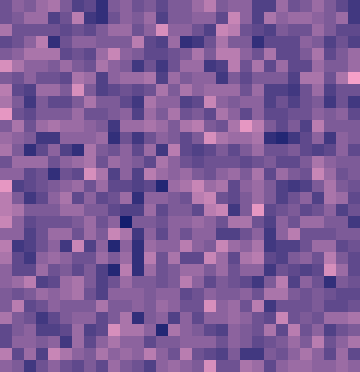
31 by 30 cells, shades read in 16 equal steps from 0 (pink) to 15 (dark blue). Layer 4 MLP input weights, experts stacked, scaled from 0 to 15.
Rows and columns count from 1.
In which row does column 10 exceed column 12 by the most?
11
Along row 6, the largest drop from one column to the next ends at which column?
20
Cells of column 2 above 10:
2
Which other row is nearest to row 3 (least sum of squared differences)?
10
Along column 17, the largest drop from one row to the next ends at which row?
5
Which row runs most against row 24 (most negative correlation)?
22
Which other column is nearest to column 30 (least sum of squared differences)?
29
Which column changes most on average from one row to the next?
18
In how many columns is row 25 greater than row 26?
10
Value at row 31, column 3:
12
